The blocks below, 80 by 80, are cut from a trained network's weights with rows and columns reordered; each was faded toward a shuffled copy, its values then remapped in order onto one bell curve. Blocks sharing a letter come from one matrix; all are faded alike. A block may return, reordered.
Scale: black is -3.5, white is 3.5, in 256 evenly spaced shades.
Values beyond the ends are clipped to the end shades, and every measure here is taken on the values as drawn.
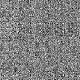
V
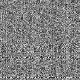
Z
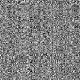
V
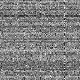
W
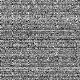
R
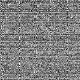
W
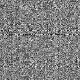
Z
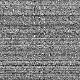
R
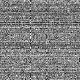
W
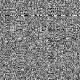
V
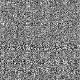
Z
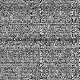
W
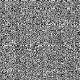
Z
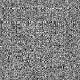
V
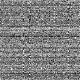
W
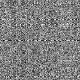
Z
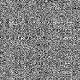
V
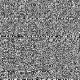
Z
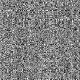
Z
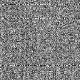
Z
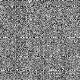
Z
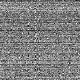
W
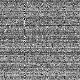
W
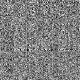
Z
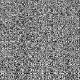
Z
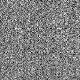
Z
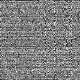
W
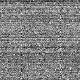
W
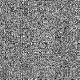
V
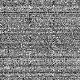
W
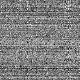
R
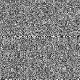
V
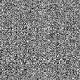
V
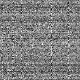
W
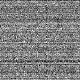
R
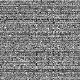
R
